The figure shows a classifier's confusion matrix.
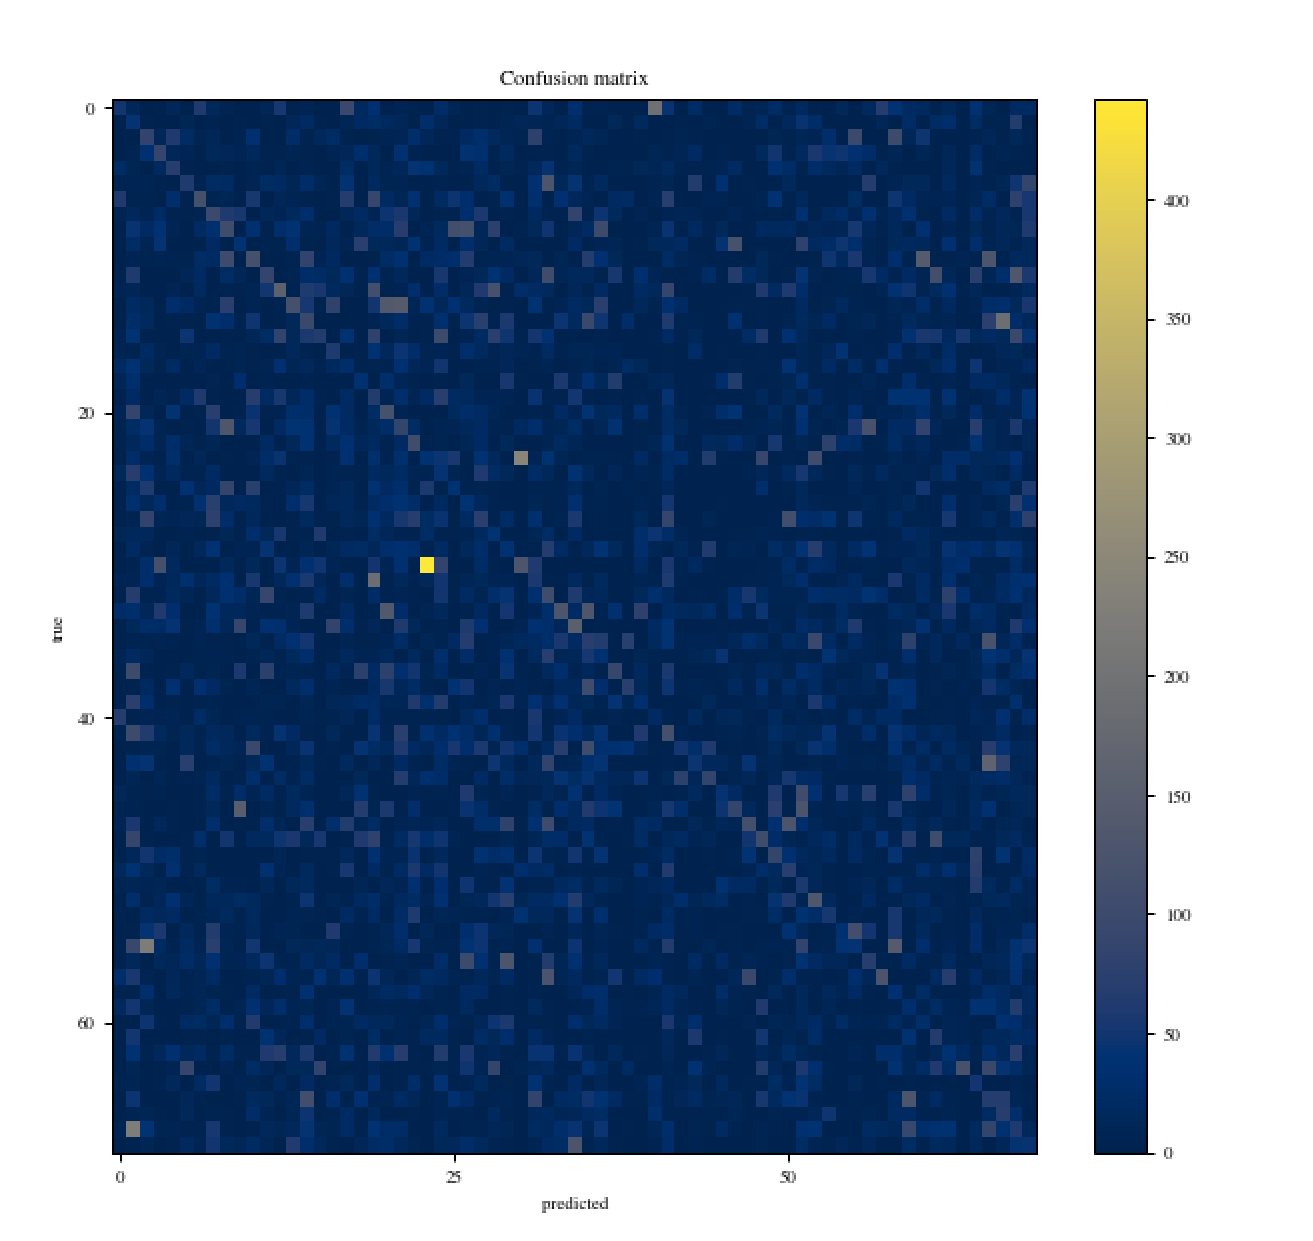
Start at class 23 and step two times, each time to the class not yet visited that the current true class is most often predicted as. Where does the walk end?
3
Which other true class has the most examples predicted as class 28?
12
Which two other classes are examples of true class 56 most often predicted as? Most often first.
29, 26
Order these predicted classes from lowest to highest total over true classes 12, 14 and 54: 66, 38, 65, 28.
38, 65, 28, 66
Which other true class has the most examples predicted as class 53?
22
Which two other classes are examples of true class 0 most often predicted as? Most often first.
40, 17
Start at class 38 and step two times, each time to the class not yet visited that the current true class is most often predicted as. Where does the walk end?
65
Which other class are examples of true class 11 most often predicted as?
67
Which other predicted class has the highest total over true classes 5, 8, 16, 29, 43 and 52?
32
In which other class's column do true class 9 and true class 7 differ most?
46
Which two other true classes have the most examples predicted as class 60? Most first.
10, 21
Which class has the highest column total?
1
